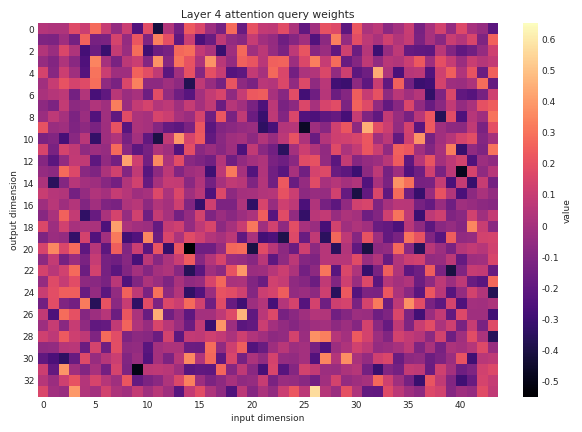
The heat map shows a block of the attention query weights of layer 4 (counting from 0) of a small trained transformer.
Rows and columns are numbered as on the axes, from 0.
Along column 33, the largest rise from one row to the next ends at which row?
22
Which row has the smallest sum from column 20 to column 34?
8
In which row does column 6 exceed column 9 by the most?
25
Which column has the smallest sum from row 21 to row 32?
9
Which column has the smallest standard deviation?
0
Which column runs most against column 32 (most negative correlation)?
19
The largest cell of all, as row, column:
33, 26
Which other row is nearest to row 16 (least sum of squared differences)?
29
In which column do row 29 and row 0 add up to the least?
11
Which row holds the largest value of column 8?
12
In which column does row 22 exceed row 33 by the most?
18
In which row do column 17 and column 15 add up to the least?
16
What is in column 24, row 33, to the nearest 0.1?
0.2
